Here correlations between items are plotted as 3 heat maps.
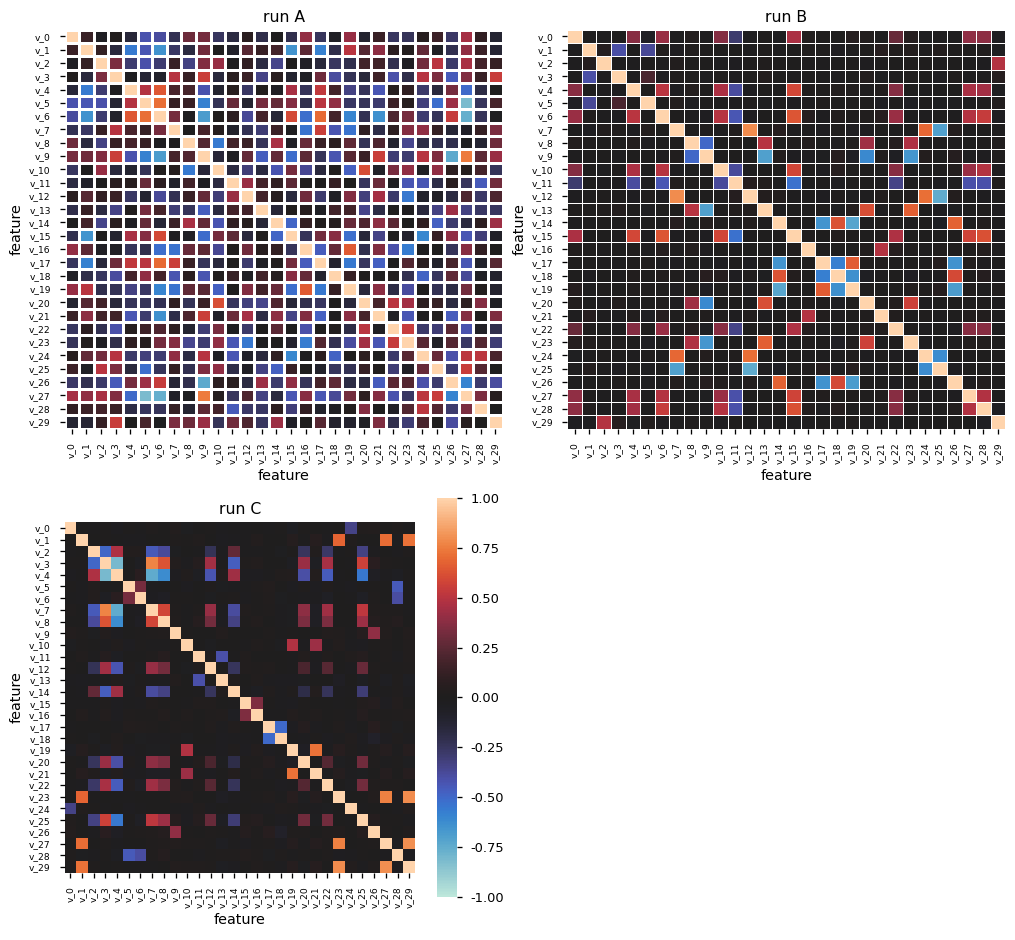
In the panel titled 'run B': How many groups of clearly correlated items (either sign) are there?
7
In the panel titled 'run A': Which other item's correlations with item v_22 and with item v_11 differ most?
v_23
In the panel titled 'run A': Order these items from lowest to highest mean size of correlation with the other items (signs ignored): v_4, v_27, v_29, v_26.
v_29, v_4, v_26, v_27
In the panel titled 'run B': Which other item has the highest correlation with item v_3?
v_5
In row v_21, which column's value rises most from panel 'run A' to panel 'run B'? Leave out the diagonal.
v_6
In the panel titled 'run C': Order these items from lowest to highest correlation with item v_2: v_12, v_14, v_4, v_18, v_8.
v_8, v_12, v_18, v_14, v_4
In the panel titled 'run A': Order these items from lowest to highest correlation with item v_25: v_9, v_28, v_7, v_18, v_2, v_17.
v_18, v_17, v_7, v_28, v_9, v_2
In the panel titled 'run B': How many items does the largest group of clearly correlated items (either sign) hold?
9
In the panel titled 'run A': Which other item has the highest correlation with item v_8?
v_14
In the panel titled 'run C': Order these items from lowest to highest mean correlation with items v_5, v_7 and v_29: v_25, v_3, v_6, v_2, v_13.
v_2, v_13, v_6, v_25, v_3
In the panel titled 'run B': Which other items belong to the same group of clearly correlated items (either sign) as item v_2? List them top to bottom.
v_29
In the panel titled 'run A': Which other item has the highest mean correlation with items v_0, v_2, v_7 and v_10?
v_25
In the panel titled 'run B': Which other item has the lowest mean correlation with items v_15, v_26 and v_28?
v_11
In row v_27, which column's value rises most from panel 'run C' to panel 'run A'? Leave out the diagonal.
v_9
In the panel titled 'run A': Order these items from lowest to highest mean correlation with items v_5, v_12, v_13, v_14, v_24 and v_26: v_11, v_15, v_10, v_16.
v_10, v_15, v_16, v_11
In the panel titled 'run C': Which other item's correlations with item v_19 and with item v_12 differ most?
v_21
